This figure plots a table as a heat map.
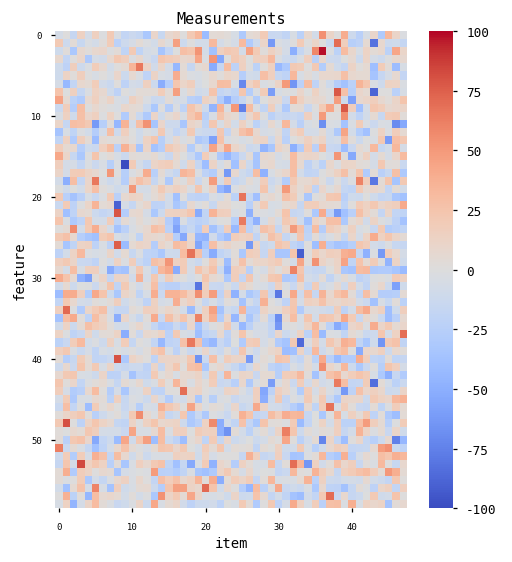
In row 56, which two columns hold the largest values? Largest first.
20, 5
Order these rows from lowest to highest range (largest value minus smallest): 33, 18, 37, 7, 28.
33, 28, 37, 18, 7
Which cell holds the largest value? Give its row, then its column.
2, 36
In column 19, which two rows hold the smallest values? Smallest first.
31, 40
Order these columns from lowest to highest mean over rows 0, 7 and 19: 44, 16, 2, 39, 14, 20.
20, 44, 2, 14, 39, 16
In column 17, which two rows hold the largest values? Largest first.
44, 56
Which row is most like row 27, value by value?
38
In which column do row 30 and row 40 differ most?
26
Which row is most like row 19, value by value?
49
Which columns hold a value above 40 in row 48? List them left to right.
1, 21, 42
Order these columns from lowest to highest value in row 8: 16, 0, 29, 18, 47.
18, 16, 29, 47, 0
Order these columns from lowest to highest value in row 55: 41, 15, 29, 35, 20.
35, 41, 20, 15, 29
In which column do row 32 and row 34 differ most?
30
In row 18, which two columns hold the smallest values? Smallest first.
43, 1
